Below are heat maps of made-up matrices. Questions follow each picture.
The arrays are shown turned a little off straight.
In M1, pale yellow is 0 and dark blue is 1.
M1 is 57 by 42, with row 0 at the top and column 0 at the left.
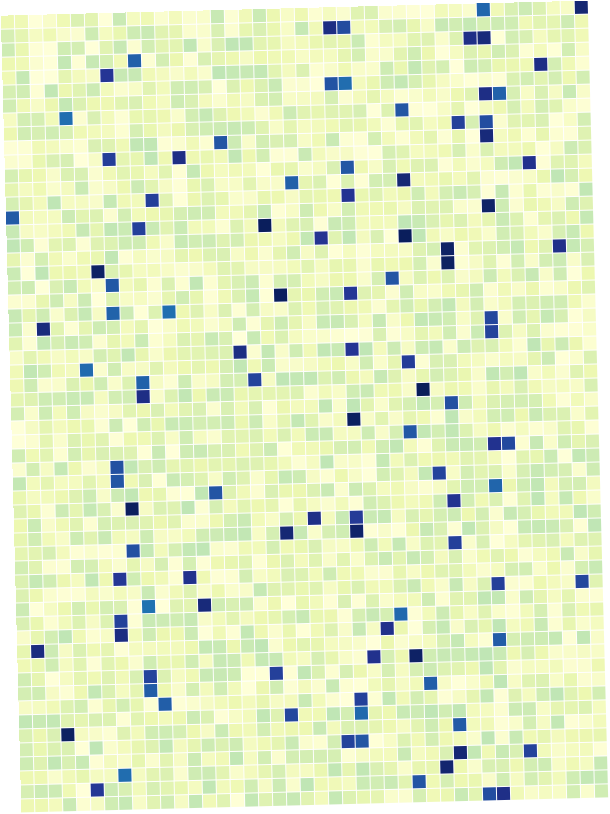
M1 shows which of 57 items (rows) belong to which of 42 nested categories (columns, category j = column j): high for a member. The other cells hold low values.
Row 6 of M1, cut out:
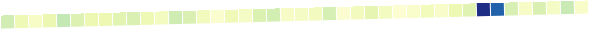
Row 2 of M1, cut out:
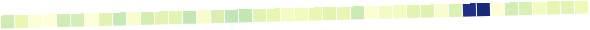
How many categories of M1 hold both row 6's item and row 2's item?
1
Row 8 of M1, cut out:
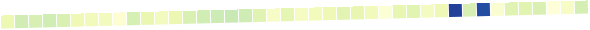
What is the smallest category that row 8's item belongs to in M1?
32
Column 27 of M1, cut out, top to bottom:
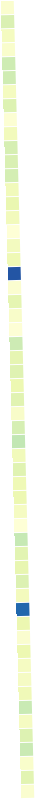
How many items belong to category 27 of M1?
2
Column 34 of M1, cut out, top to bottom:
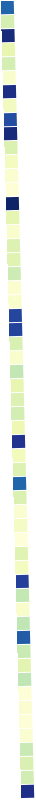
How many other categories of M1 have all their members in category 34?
10
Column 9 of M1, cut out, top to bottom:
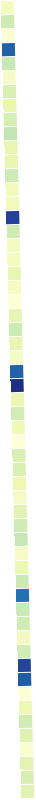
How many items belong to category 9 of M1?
7
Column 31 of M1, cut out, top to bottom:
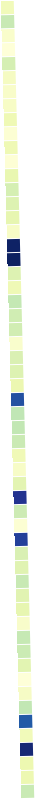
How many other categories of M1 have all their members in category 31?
5
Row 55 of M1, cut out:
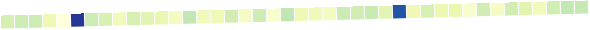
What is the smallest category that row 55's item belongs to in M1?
5
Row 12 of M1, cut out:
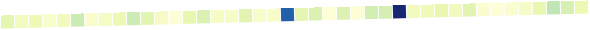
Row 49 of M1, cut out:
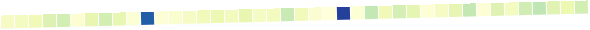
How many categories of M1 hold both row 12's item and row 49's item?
0
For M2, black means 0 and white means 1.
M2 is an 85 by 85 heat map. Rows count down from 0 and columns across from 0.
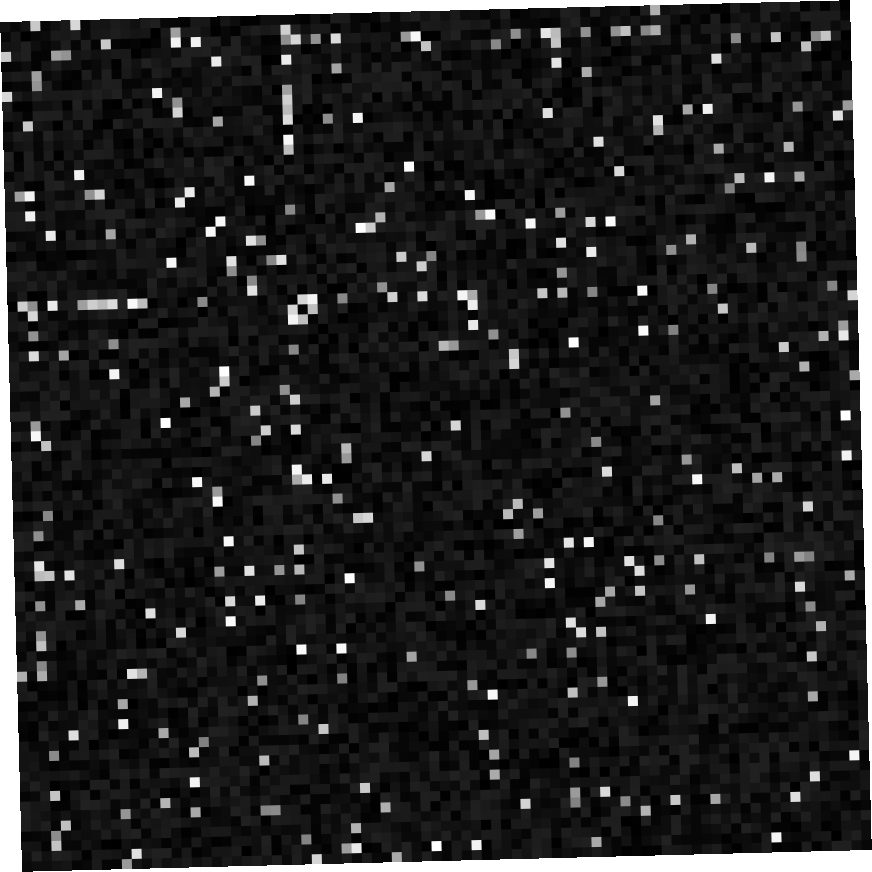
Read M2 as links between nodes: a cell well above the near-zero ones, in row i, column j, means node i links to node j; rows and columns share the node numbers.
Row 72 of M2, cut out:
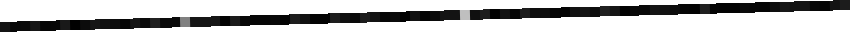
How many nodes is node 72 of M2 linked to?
2
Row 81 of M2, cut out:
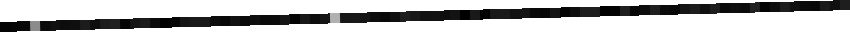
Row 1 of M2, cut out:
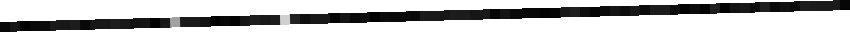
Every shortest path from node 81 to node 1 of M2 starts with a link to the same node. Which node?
node 33
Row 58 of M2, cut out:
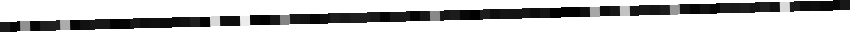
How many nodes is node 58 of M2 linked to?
10
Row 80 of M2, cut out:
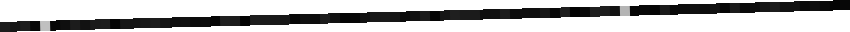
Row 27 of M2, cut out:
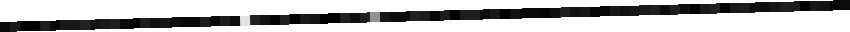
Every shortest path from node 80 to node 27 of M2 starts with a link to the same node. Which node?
node 62
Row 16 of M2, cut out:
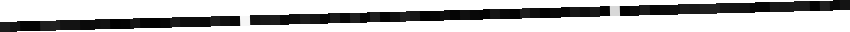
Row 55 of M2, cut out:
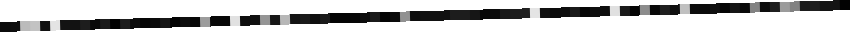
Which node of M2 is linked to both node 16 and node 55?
node 61
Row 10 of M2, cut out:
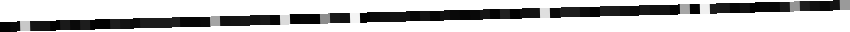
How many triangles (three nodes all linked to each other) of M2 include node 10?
4
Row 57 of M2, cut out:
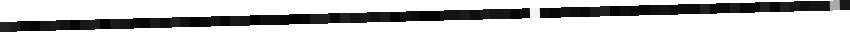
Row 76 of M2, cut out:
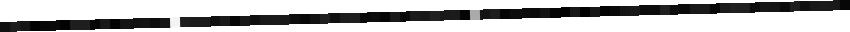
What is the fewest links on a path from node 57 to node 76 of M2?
5
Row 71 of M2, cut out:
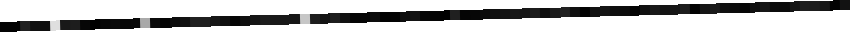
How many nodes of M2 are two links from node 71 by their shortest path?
6
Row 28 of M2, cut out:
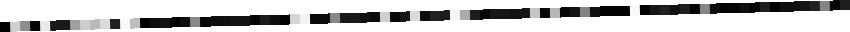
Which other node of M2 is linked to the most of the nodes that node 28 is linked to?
node 2
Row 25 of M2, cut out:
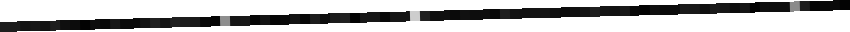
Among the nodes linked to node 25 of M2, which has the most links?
node 79
